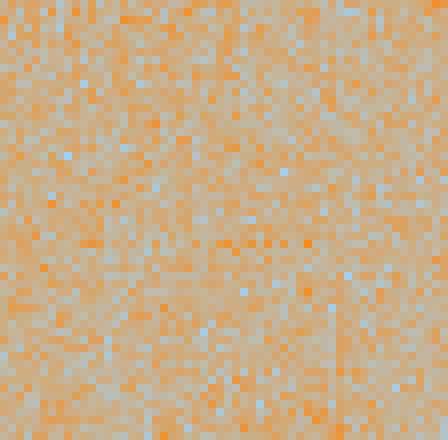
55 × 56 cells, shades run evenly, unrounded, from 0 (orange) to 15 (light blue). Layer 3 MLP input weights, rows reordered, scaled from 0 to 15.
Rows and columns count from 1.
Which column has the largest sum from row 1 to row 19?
31
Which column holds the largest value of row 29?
45
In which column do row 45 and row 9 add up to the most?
1
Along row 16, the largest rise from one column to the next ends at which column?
21
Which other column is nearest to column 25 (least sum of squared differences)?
22
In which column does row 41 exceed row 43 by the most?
46
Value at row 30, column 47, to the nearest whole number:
11
